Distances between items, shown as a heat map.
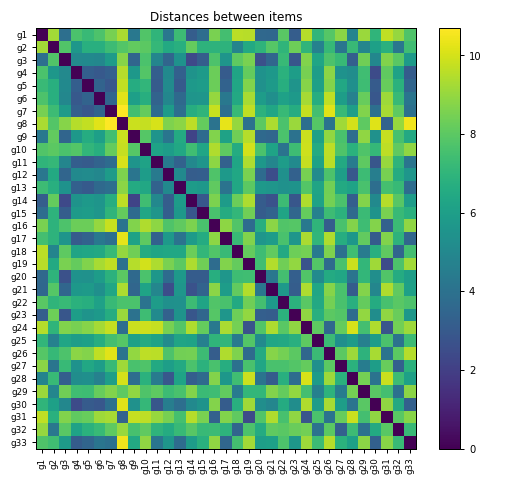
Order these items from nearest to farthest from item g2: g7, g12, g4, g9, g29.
g29, g4, g12, g7, g9
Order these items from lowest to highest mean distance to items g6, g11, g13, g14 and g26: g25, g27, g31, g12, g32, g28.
g12, g28, g25, g27, g32, g31
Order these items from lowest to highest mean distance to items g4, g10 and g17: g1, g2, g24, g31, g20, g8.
g20, g2, g1, g31, g24, g8
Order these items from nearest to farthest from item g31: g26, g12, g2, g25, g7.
g26, g2, g25, g12, g7
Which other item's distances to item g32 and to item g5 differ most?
g7
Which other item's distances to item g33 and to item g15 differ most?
g1
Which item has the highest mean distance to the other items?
g8
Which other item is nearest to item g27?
g32
